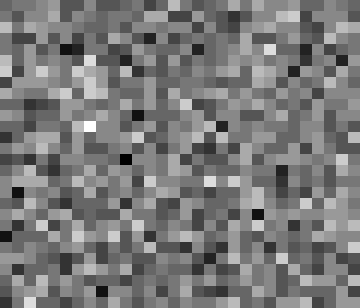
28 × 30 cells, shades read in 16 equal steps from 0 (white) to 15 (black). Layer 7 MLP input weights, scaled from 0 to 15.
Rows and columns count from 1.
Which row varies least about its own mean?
1
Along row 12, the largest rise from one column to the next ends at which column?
19
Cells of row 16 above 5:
26
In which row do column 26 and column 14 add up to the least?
28
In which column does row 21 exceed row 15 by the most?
25
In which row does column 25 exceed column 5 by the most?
7
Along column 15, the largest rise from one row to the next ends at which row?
2
